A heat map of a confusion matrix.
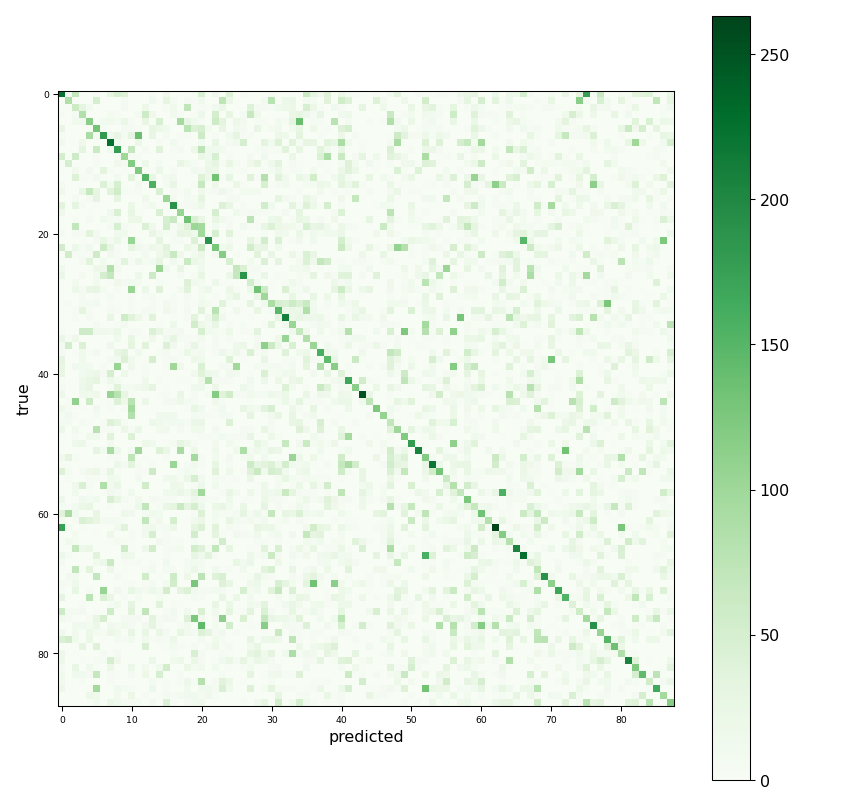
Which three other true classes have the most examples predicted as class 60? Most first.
76, 7, 74
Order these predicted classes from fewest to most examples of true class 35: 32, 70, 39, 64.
39, 64, 70, 32
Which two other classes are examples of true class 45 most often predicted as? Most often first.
10, 68
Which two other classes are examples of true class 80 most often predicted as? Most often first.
33, 19
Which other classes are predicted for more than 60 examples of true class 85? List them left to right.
5, 52, 68
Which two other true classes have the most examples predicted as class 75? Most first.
0, 26
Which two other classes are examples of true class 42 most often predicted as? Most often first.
67, 37
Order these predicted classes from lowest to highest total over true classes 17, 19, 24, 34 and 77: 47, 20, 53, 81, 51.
51, 81, 53, 47, 20
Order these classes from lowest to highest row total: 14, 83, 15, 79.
14, 15, 79, 83
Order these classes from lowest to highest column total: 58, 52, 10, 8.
8, 10, 58, 52
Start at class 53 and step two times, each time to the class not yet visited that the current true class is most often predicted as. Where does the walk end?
70
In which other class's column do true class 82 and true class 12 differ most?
22
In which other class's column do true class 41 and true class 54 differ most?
21
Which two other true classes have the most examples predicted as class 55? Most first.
25, 15
